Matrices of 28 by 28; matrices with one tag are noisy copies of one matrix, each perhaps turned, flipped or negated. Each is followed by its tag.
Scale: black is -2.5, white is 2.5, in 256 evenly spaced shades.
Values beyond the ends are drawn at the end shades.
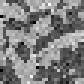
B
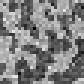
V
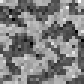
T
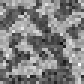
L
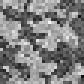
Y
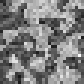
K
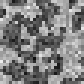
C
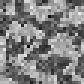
T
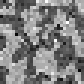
T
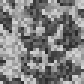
C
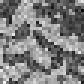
B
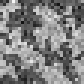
Y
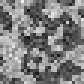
C
